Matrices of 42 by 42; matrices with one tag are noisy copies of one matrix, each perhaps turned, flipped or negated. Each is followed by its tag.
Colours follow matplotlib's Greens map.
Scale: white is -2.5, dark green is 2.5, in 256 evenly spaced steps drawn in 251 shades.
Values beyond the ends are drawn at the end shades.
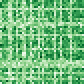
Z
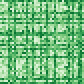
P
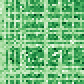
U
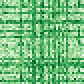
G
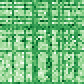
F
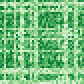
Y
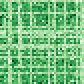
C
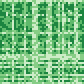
F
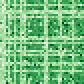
U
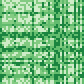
F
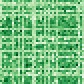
P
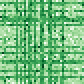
G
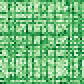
P
